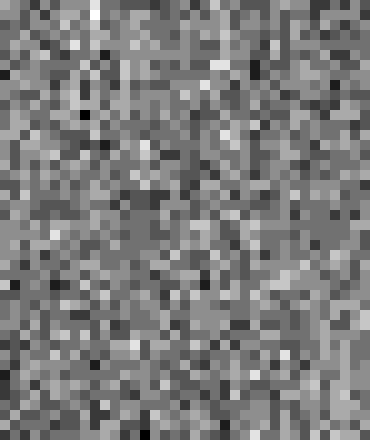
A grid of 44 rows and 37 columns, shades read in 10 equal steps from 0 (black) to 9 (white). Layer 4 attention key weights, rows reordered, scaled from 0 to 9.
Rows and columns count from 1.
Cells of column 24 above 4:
18
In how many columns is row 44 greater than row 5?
13
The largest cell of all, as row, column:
2, 10
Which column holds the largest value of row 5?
8
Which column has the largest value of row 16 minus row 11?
6
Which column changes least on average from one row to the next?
25
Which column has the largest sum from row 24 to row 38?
26
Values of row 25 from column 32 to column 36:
2 4 4 5 5
